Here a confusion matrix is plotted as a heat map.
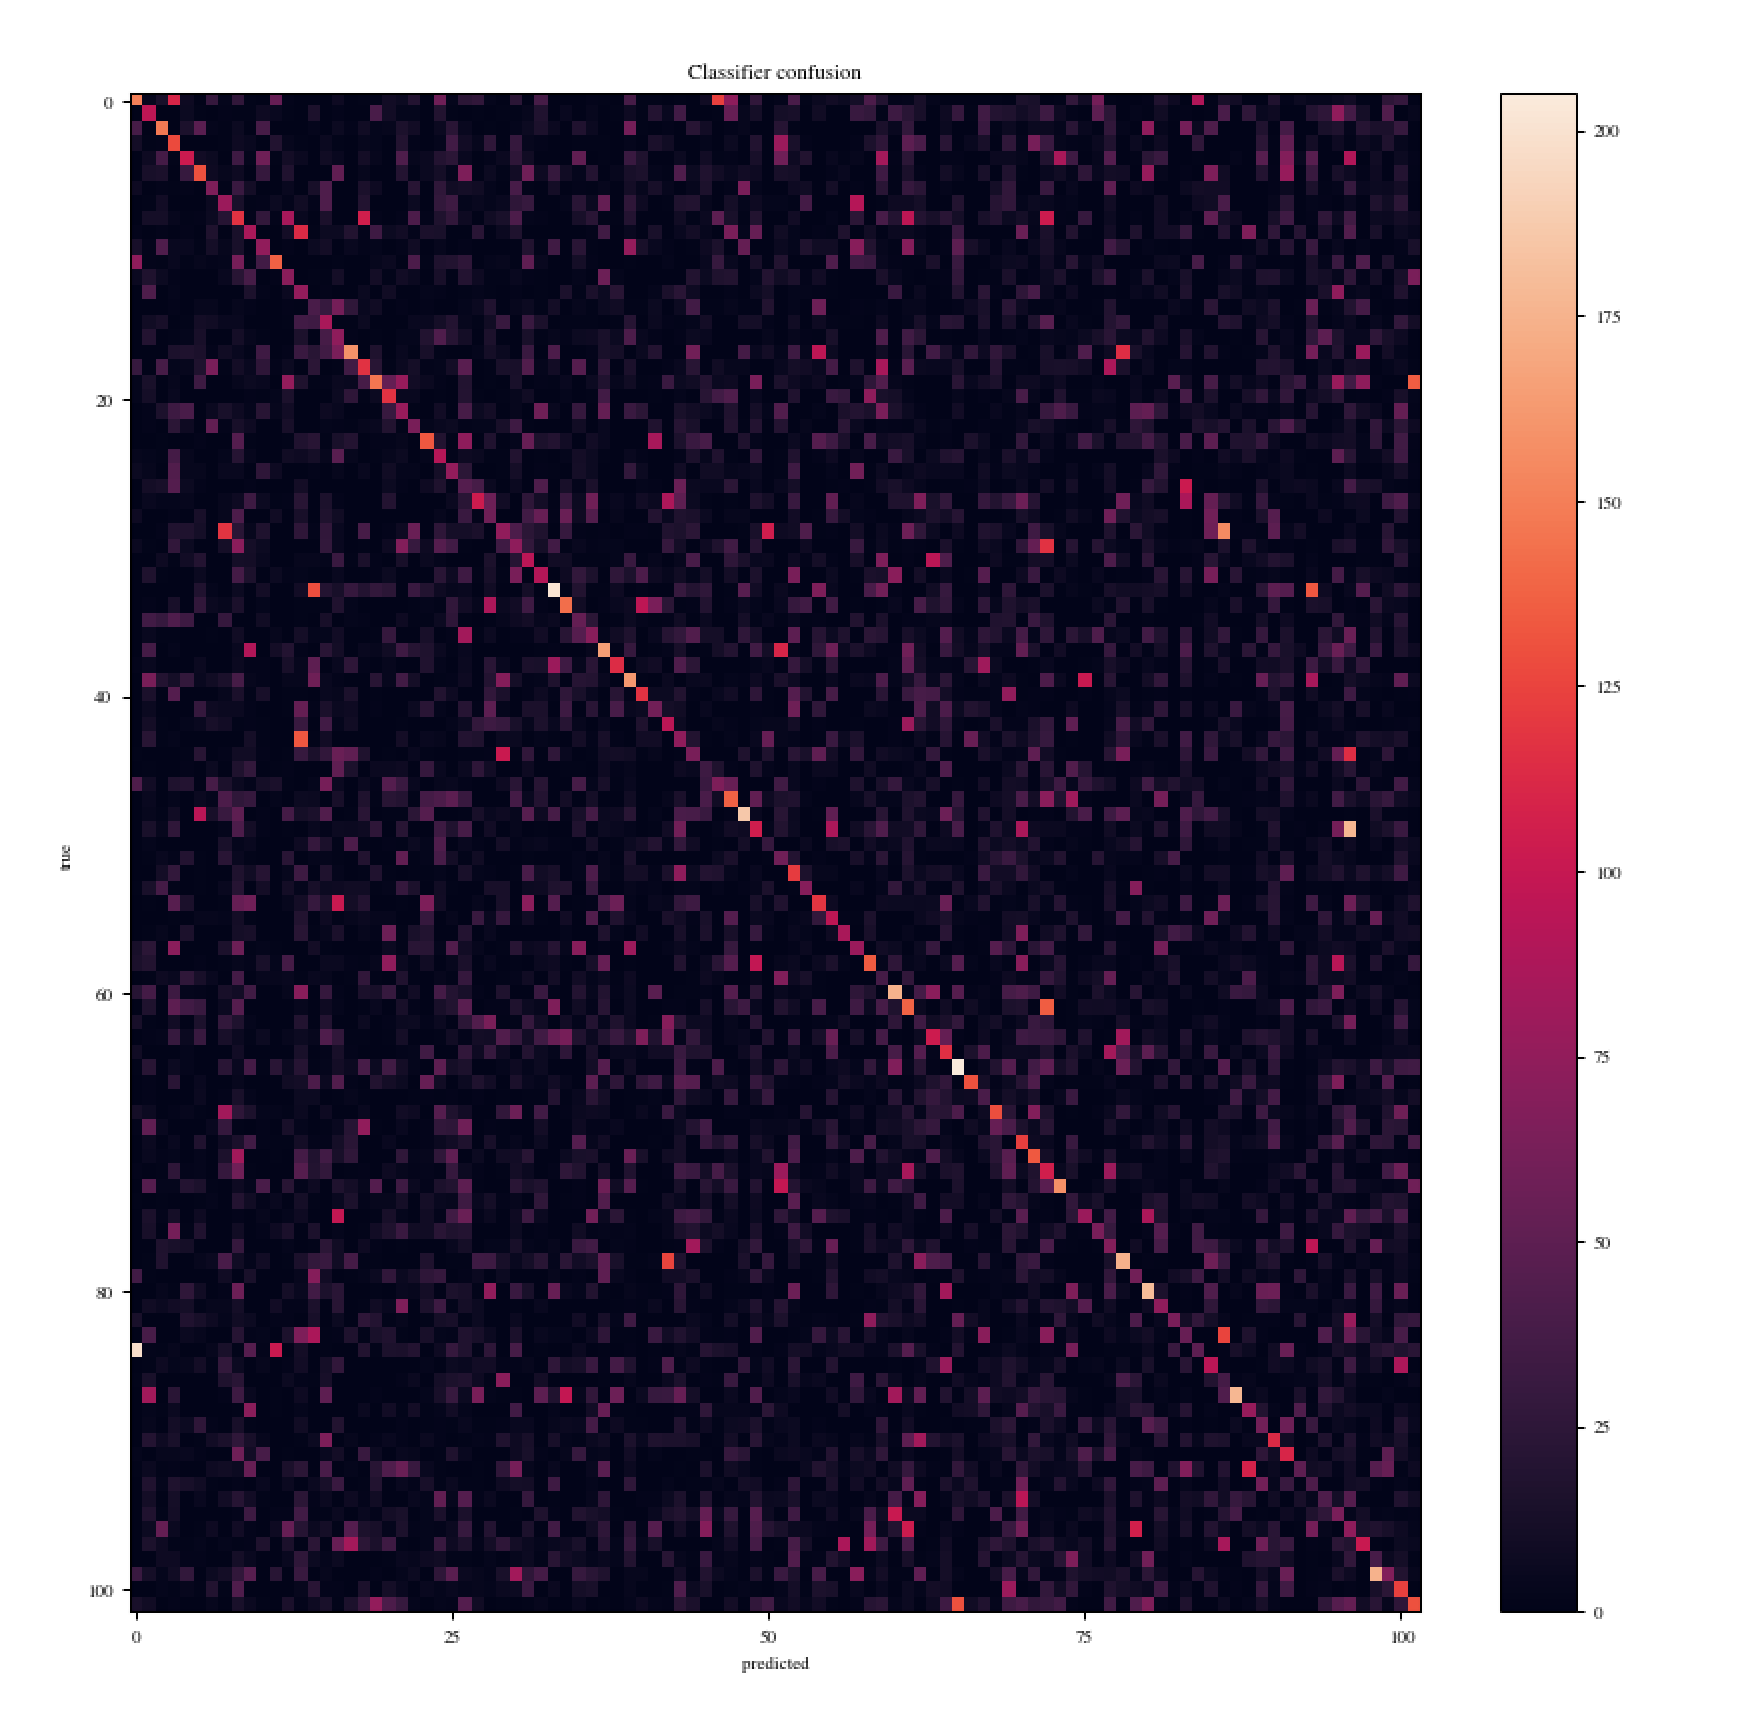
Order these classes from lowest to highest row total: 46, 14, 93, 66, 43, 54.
14, 93, 43, 46, 66, 54
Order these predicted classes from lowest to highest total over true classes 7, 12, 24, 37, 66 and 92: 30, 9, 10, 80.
10, 80, 30, 9
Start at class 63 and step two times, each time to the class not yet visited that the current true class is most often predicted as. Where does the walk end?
42
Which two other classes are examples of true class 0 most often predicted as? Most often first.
46, 3
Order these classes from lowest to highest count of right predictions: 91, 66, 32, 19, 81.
81, 32, 91, 66, 19
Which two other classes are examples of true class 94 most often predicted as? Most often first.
70, 62
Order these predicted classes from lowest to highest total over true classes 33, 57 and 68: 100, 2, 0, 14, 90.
2, 0, 90, 100, 14
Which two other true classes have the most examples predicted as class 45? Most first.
96, 95
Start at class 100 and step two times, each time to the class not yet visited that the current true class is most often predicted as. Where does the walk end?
18
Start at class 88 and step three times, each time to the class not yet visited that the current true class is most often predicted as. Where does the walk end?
95
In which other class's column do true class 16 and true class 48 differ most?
5
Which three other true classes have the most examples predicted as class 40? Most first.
34, 63, 32
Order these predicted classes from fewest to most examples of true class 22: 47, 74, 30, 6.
74, 47, 30, 6
